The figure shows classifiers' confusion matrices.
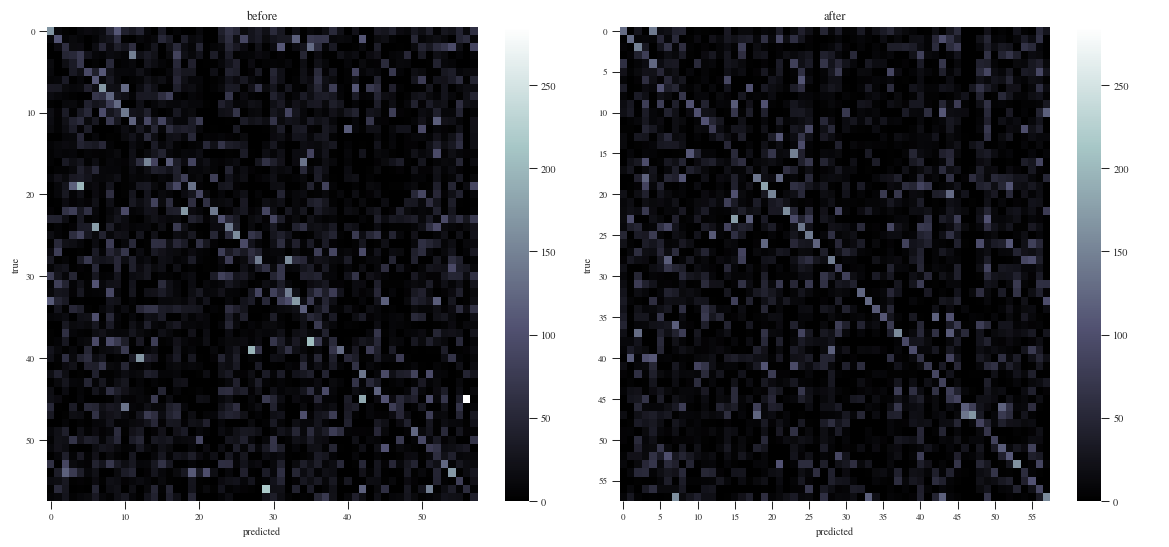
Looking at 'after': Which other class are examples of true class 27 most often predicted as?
16
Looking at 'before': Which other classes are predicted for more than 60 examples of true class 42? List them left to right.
45, 49, 51
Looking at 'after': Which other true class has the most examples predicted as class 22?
17
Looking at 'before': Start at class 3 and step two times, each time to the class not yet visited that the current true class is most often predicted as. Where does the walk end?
52
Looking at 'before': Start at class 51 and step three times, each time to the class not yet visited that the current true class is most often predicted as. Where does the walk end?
29
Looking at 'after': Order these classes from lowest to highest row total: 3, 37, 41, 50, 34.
50, 34, 3, 41, 37
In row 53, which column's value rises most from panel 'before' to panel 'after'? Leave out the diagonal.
21
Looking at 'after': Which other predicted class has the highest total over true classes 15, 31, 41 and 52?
23
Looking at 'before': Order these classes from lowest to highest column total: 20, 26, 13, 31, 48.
48, 20, 26, 13, 31
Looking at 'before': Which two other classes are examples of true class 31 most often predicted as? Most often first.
6, 1
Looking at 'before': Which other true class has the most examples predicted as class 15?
11
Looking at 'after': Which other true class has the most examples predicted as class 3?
18
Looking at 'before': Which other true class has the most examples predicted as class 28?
32
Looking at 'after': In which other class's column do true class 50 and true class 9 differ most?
15
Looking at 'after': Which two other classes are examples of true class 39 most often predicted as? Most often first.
28, 55
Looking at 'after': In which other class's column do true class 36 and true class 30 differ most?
7
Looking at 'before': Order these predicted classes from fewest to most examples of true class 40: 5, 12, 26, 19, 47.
26, 19, 5, 47, 12
